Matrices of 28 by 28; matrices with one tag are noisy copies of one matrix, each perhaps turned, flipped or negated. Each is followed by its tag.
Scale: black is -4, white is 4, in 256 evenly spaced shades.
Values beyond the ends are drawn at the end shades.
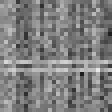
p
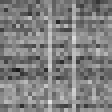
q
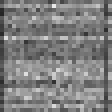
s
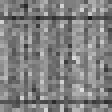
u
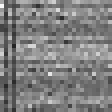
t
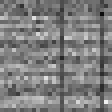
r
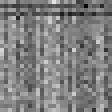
t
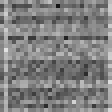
s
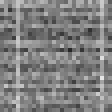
u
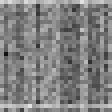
s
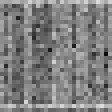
s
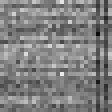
t
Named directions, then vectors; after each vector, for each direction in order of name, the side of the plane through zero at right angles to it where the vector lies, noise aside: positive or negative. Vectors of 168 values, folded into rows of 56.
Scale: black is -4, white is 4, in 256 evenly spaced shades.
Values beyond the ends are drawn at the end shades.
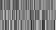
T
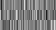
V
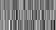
positive, negative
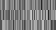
negative, negative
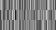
negative, negative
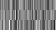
positive, negative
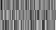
positive, positive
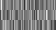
negative, negative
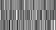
negative, positive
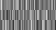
negative, negative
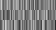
negative, negative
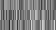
negative, positive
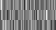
negative, negative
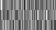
negative, negative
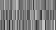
negative, positive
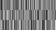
positive, positive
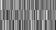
negative, negative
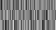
positive, positive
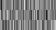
positive, positive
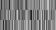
positive, positive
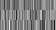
positive, negative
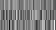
negative, positive
